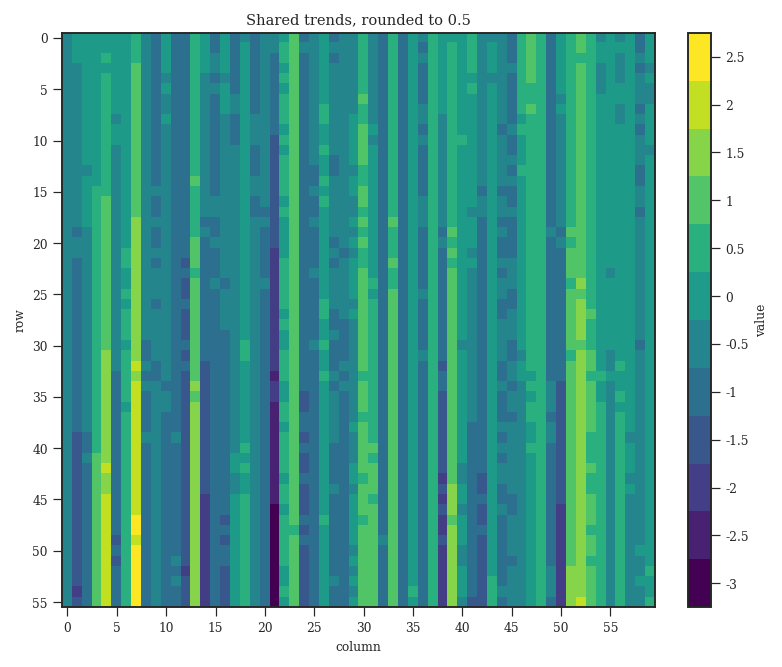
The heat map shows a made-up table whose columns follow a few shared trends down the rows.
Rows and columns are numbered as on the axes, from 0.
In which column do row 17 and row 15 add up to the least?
21
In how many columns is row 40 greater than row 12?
15
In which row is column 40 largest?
10
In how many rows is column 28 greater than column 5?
3
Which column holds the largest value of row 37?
7
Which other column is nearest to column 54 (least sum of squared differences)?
56
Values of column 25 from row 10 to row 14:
-0.5 -0.5 -0.5 -1 -1
